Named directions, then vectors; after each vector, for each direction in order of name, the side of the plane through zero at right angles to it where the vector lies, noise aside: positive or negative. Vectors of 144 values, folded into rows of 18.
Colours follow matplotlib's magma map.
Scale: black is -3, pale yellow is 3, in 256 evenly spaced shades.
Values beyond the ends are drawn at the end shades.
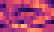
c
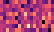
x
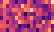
negative, negative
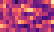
negative, negative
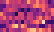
positive, negative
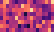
negative, negative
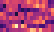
positive, negative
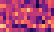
negative, positive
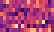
positive, negative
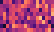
positive, negative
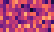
positive, positive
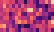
negative, negative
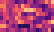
negative, negative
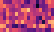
negative, positive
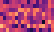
negative, positive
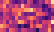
negative, negative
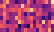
negative, negative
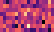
negative, positive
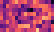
positive, positive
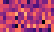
negative, positive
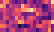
negative, negative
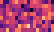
positive, positive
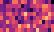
positive, positive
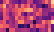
negative, negative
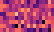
negative, positive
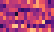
positive, negative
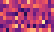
positive, negative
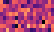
negative, positive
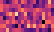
negative, positive
